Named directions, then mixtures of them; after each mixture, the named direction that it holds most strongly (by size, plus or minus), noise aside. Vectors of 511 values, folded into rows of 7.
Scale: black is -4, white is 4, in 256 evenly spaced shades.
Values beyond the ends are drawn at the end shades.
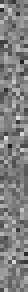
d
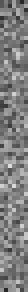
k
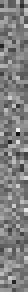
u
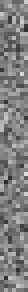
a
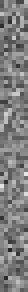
a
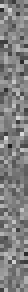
d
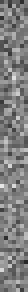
k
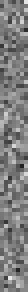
a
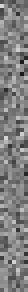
d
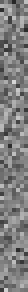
d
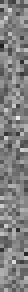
d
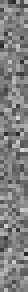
d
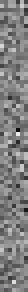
u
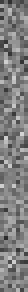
d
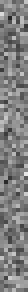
a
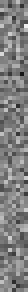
a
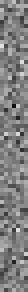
d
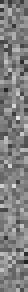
d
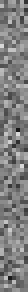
u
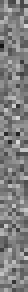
u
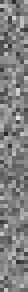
d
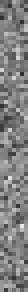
a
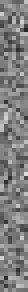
a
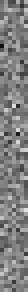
u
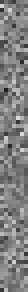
d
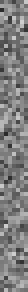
a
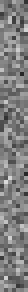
a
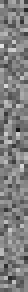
u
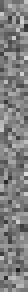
a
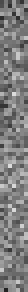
k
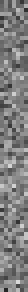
k
